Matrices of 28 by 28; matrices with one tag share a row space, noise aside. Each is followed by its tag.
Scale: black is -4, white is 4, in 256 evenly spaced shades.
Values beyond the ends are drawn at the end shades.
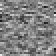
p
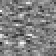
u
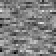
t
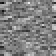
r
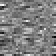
r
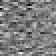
u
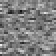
p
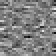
r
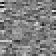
r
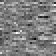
t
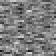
u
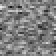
p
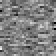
t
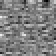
p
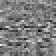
p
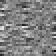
r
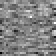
t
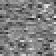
p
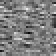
r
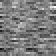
t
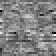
t
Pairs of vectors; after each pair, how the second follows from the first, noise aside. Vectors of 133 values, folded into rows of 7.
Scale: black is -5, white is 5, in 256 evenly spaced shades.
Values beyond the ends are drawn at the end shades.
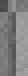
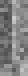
reversed, negated.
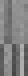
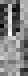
wrapped around, scaled up.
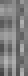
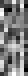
wrapped around, scaled up.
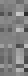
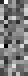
wrapped around, scaled up.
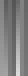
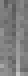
shrunk.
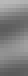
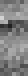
wrapped around, negated.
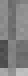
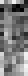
wrapped around, negated, scaled up.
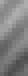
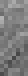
reversed, negated, partly zeroed.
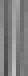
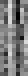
wrapped around, negated, scaled up.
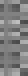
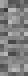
reversed, negated.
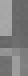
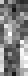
wrapped around, scaled up.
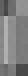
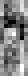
wrapped around, scaled up.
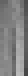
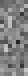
shuffled.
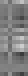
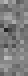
reversed, negated, partly zeroed.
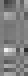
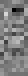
wrapped around, negated.
